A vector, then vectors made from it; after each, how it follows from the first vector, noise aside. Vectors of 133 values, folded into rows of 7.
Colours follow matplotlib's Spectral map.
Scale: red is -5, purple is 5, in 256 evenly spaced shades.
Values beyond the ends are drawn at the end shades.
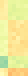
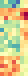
reversed, negated, scaled up.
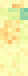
reversed, partly zeroed.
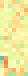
sign-scrambled.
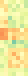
wrapped around, negated.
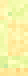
shrunk.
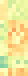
copied.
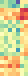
reversed, negated, scaled up.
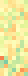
sign-scrambled.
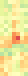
wrapped around, negated.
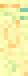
reversed, partly zeroed.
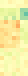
reversed, partly zeroed.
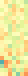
sign-scrambled.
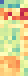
reversed, negated, scaled up.
